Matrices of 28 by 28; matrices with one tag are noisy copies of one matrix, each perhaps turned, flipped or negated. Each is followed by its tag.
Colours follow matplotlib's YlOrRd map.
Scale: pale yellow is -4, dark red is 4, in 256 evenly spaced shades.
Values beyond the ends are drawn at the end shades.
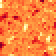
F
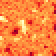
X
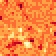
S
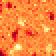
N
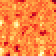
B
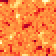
F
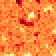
X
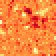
S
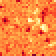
S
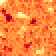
N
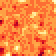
B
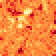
S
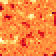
B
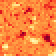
N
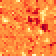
S
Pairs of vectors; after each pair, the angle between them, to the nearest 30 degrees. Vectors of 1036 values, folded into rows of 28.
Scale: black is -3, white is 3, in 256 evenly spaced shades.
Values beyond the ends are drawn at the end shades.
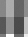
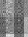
30 degrees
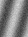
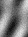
150 degrees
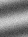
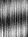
150 degrees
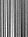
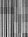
150 degrees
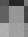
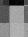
30 degrees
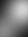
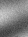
90 degrees
